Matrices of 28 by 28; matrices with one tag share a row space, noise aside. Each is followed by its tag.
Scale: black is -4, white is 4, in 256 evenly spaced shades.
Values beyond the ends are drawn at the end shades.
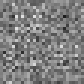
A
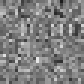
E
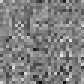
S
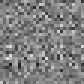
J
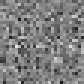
E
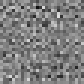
A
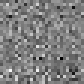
J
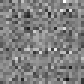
S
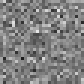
A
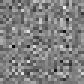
S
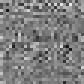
S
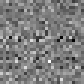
J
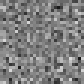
E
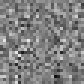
E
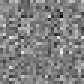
E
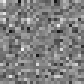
E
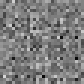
A
